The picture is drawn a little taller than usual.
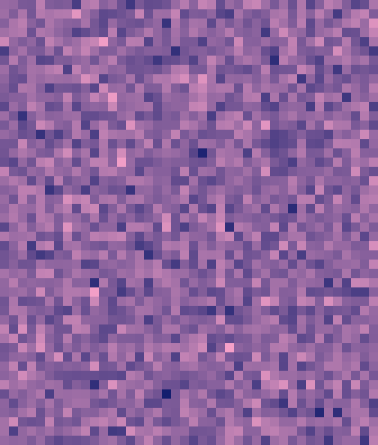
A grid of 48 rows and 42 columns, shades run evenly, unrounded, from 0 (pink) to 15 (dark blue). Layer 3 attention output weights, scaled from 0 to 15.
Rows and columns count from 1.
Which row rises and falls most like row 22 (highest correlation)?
35
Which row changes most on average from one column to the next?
25
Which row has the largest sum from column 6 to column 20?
21
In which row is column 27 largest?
40
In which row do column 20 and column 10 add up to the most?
29
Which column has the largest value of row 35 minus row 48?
17
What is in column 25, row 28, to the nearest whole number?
5
